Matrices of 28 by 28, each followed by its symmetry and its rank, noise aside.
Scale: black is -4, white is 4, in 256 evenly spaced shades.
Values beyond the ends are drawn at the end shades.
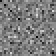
symmetric, rank six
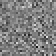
antisymmetric, rank eight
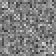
symmetric, rank six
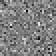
symmetric, rank six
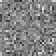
symmetric, rank six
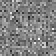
no symmetry, rank eight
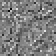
symmetric, rank seven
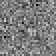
symmetric, rank seven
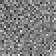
symmetric, rank eight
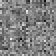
no symmetry, rank six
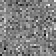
antisymmetric, rank eight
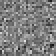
no symmetry, rank seven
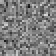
no symmetry, rank seven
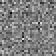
antisymmetric, rank eight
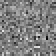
antisymmetric, rank six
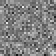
symmetric, rank eight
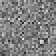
symmetric, rank six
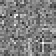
symmetric, rank seven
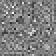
symmetric, rank seven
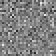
no symmetry, rank eight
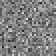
no symmetry, rank eight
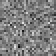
no symmetry, rank eight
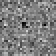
no symmetry, rank seven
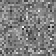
no symmetry, rank seven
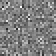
symmetric, rank seven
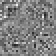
symmetric, rank eight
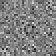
symmetric, rank six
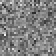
no symmetry, rank eight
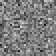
no symmetry, rank eight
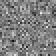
antisymmetric, rank six
